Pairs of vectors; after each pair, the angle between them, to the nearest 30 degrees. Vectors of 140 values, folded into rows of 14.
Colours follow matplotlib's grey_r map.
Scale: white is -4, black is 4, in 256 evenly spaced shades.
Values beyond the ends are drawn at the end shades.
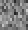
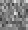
150 degrees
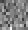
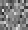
90 degrees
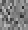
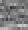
60 degrees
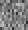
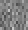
150 degrees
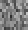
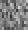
30 degrees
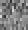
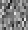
60 degrees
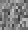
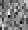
120 degrees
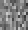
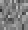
120 degrees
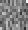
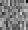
150 degrees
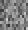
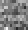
120 degrees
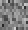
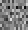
60 degrees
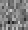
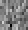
60 degrees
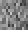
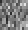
150 degrees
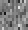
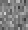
150 degrees
